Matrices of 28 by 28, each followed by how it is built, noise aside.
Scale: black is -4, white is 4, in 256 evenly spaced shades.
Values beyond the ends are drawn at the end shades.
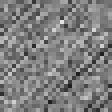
Hankel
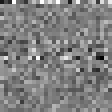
uneven rows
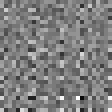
low rank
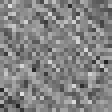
Toeplitz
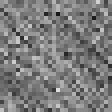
Toeplitz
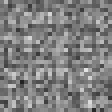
blocks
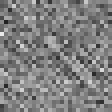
Toeplitz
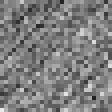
Hankel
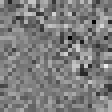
upper triangular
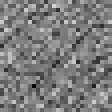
Hankel
